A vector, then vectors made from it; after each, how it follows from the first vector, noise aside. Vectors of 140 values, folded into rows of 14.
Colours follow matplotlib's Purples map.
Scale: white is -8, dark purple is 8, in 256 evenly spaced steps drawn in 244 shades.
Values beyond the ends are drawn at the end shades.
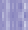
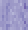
negated, partly zeroed.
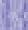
negated.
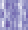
reversed, scaled up.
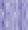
reversed, negated.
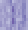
wrapped around, negated.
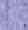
negated, partly zeroed.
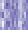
reversed, scaled up.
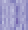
wrapped around, negated.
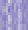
wrapped around.
